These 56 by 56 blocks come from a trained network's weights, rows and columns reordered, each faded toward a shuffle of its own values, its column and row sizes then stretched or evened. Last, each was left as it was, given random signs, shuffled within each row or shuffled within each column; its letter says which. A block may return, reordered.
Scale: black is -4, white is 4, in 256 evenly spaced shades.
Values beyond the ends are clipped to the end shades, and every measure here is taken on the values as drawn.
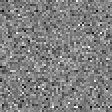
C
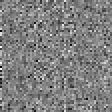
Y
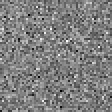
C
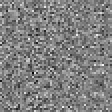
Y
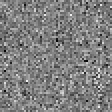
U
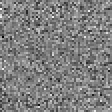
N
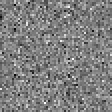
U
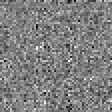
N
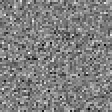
C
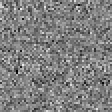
C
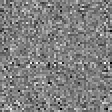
N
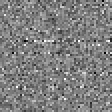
C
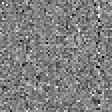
U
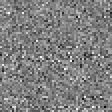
C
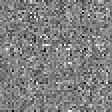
N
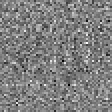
Y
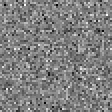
C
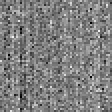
U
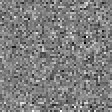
N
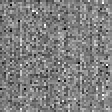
U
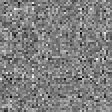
Y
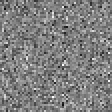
U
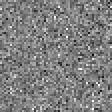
U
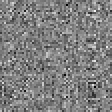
Y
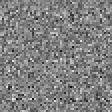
N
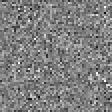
U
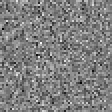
U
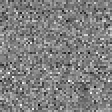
C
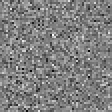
U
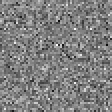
C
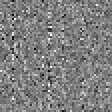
U
